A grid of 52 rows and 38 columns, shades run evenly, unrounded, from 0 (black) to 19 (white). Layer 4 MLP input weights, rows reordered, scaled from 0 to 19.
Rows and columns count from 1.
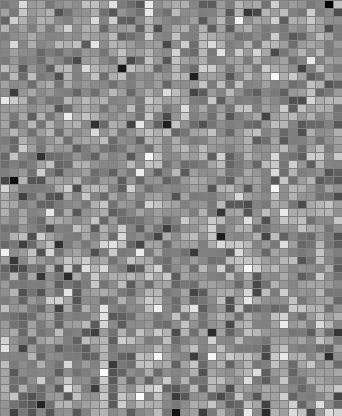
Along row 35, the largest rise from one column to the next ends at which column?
9
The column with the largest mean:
17
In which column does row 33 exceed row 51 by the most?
5
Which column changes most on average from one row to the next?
2
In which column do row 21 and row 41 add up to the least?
26
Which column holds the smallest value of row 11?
37
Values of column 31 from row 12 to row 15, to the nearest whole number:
9 10 11 12
